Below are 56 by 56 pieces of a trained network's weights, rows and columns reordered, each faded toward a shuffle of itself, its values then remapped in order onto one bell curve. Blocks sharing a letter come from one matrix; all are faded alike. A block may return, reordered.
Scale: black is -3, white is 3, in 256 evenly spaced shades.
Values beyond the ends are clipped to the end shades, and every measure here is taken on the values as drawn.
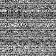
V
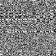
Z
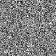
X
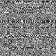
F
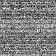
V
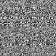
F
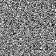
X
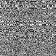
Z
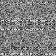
Z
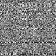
F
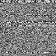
Z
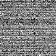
V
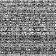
V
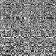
F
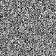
X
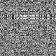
Z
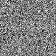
X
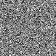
X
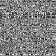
F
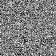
X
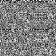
F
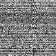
V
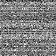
V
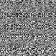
F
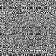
F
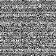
V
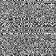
F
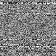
Z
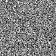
X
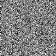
X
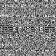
F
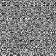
F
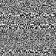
Z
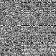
F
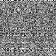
Z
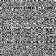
F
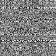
Z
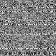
Z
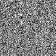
X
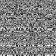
Z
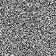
X
